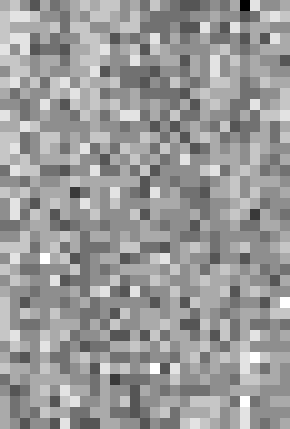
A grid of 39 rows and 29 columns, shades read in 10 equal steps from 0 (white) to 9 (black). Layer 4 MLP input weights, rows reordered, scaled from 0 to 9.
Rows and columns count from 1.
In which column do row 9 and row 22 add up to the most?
19
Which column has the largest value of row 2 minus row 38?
25
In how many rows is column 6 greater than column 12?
12
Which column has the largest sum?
15
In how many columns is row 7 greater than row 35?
11
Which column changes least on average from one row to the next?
22
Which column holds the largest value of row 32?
9
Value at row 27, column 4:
5
